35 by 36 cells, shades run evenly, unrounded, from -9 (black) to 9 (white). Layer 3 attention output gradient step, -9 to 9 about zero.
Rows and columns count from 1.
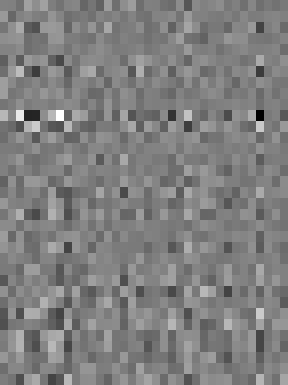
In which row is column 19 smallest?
32
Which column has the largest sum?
7
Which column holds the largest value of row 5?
24
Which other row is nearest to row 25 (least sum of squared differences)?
14
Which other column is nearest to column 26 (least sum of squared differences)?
27
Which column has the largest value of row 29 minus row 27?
33
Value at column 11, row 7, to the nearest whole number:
2
